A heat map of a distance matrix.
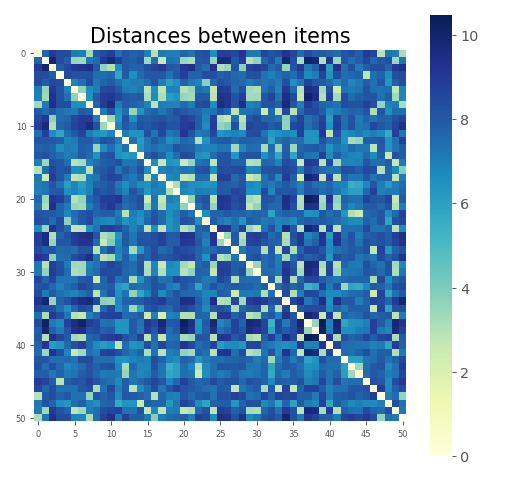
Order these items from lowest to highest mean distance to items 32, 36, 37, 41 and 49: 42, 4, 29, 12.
29, 42, 12, 4
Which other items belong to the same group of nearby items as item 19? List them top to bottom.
18
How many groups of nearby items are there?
12
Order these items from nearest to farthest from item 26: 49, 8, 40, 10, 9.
9, 10, 40, 8, 49
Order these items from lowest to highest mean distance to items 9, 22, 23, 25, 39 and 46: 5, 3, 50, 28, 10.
28, 10, 5, 3, 50
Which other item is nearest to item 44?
22
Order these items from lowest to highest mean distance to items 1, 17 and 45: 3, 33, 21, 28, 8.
21, 3, 33, 8, 28
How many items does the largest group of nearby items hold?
14
